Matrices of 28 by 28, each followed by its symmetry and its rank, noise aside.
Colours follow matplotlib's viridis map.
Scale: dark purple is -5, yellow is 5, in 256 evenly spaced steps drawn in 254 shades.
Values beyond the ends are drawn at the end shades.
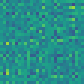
symmetric, rank three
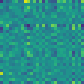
no symmetry, rank two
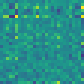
no symmetry, rank three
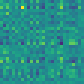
no symmetry, rank two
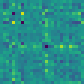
symmetric, rank two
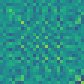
symmetric, rank three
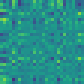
antisymmetric, rank two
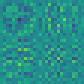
symmetric, rank two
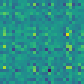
no symmetry, rank three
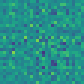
no symmetry, rank three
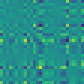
antisymmetric, rank two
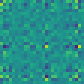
symmetric, rank two
